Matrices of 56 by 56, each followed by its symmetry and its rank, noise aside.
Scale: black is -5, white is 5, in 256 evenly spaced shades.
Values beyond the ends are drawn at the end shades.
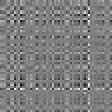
symmetric, rank one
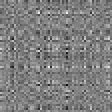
antisymmetric, rank two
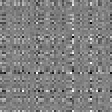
antisymmetric, rank two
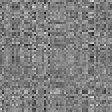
no symmetry, rank three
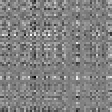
no symmetry, rank three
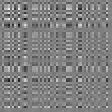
symmetric, rank one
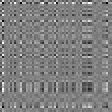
symmetric, rank one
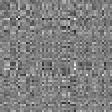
no symmetry, rank three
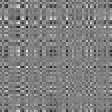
symmetric, rank one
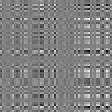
no symmetry, rank one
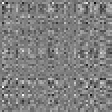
no symmetry, rank three
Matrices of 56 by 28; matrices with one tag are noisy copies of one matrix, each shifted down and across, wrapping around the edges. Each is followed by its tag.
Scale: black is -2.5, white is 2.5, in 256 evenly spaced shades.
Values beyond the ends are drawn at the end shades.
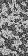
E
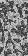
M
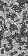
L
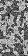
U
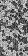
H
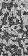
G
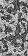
L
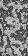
M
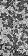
H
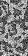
L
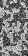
U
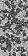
H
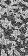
E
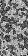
H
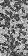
H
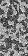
L
